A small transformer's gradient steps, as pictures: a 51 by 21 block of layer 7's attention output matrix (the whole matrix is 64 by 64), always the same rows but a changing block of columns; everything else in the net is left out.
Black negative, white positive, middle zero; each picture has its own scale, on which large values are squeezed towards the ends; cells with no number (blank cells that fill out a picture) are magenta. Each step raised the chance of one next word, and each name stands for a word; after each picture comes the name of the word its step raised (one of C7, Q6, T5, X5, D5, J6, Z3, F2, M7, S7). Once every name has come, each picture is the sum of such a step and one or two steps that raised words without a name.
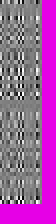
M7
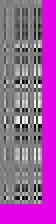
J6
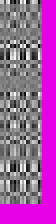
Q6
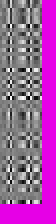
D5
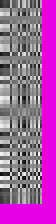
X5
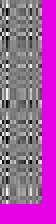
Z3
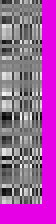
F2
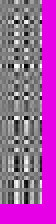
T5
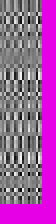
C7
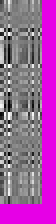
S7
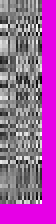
D5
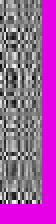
M7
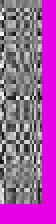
T5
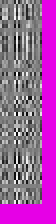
D5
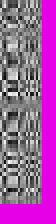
C7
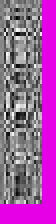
S7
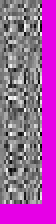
D5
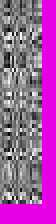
F2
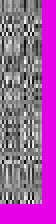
D5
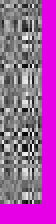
X5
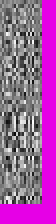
F2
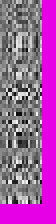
D5
